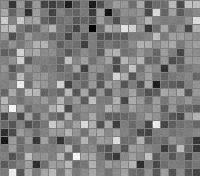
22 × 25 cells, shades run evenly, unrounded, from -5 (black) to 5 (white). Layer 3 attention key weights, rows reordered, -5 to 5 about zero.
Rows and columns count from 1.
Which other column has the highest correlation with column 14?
7
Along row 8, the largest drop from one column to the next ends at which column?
4
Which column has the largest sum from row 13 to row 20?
12
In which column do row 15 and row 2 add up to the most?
20
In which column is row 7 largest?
3
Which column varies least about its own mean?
6
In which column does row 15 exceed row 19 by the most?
25
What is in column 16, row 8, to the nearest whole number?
2
